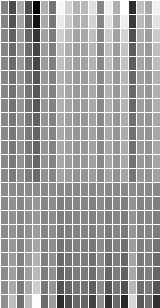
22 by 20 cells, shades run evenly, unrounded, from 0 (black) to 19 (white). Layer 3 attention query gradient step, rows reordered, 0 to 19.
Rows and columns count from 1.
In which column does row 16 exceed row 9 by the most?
5
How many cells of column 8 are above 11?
13
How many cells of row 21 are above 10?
7
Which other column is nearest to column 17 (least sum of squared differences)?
2
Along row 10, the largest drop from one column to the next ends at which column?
17
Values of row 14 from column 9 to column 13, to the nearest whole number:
10 10 10 10 10
